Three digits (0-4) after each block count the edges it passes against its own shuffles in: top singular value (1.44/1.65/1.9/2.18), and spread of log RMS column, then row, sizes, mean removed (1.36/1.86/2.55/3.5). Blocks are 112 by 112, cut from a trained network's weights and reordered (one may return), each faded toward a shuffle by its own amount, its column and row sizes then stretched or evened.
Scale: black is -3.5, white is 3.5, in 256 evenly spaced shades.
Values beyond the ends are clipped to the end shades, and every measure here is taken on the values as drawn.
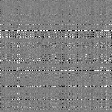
4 1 4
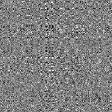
4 3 3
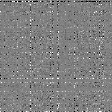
3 3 3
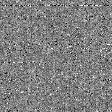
0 0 2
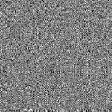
4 2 2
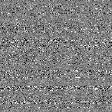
1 1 4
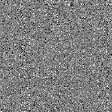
0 3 1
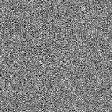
3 1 1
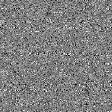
1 1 3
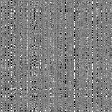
4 4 2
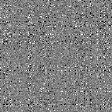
0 3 3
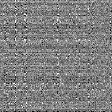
4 3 1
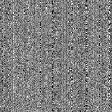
3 3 0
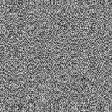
4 1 0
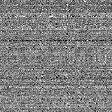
4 1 2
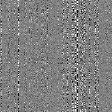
4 4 1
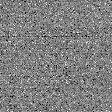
0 1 1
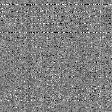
1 0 3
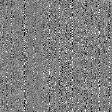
0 4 0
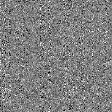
1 3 1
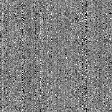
2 3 1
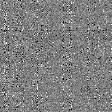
0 3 0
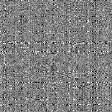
3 2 3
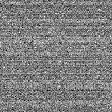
4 0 0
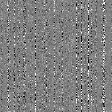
2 4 1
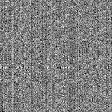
3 0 1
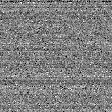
3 0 1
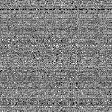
4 1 2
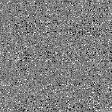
0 2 3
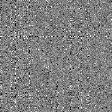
2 3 1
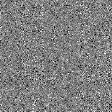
1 2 2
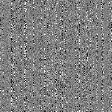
1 4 1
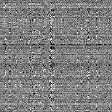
4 3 1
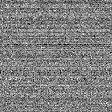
4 0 1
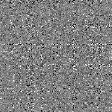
2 3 3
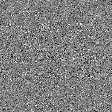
0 1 2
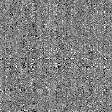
2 2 2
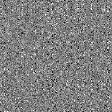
2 3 1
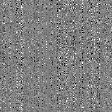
0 4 2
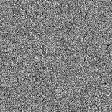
3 0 0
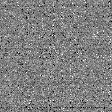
0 2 1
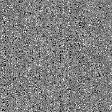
0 2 1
